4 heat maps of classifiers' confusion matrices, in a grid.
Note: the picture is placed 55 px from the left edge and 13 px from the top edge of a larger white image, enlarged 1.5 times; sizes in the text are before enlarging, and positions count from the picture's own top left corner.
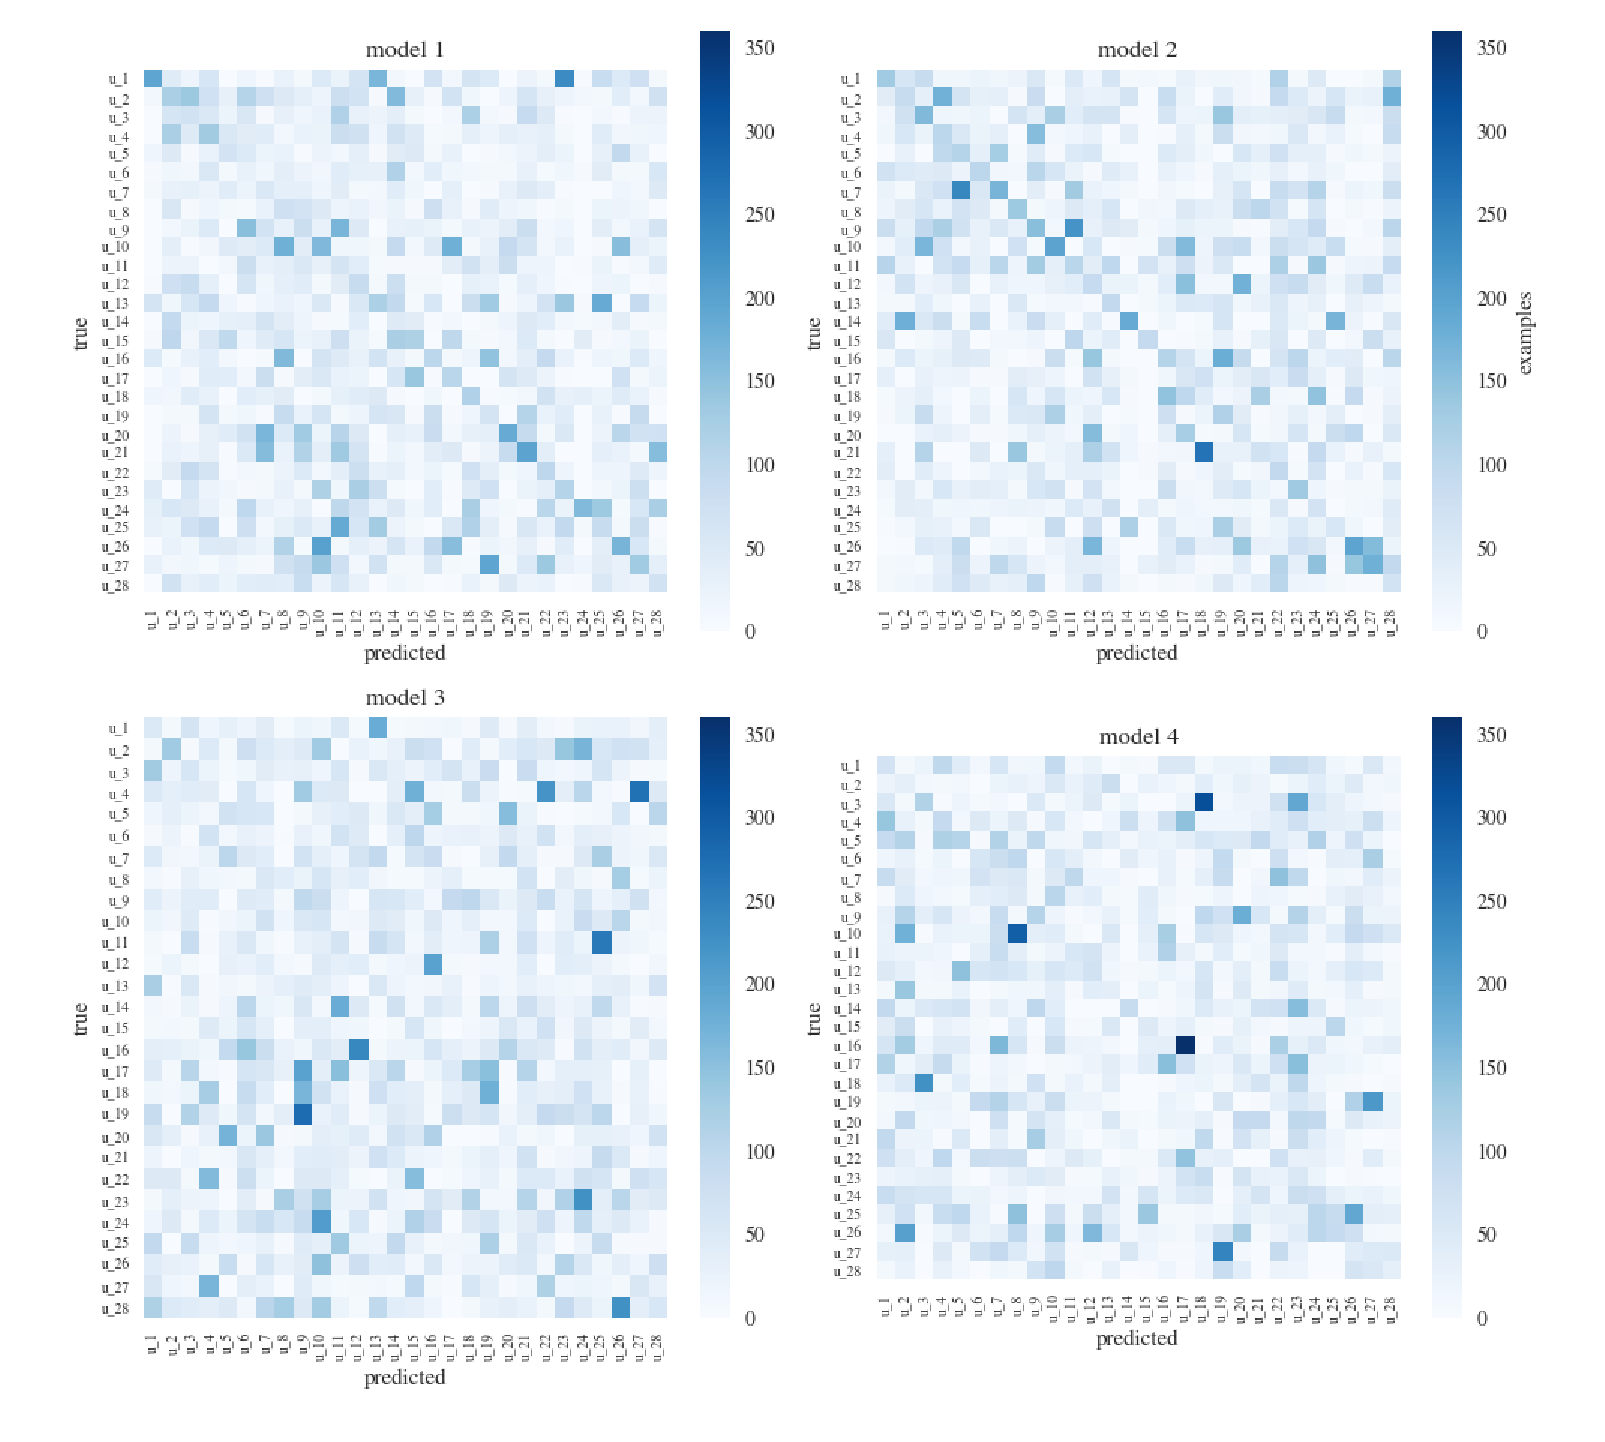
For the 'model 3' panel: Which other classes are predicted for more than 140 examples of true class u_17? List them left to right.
u_9, u_11, u_19
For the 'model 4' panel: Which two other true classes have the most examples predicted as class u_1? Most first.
u_4, u_17
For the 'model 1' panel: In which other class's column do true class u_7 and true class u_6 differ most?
u_14
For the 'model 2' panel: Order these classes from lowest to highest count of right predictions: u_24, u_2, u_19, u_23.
u_24, u_2, u_19, u_23
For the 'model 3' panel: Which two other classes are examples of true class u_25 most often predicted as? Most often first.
u_11, u_19
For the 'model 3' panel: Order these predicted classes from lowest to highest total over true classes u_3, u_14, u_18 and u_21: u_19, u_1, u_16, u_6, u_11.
u_16, u_1, u_6, u_11, u_19
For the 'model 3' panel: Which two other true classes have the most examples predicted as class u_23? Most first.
u_2, u_26
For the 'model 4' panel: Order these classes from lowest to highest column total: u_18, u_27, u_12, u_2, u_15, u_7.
u_15, u_12, u_27, u_18, u_7, u_2
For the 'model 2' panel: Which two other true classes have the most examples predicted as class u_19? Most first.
u_16, u_3
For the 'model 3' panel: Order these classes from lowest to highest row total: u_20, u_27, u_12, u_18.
u_12, u_27, u_20, u_18
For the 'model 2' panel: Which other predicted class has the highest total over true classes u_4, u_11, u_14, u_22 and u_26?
u_9
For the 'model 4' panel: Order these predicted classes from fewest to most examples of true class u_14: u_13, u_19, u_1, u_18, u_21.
u_13, u_19, u_18, u_21, u_1
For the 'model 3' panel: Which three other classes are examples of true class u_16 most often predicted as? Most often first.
u_12, u_6, u_20
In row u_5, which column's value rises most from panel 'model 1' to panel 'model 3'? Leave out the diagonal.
u_20
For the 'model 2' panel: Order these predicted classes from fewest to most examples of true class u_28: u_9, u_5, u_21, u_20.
u_20, u_21, u_5, u_9
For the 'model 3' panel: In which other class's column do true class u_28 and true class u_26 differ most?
u_8
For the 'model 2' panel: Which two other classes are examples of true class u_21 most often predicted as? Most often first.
u_18, u_8
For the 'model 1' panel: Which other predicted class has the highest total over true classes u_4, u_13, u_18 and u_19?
u_25
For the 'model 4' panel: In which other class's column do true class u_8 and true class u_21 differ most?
u_9
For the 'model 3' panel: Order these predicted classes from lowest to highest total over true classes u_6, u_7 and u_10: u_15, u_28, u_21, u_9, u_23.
u_23, u_28, u_21, u_9, u_15
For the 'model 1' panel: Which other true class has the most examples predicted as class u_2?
u_4
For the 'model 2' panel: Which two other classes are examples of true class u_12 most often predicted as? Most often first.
u_20, u_17
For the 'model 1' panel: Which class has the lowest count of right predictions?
u_6
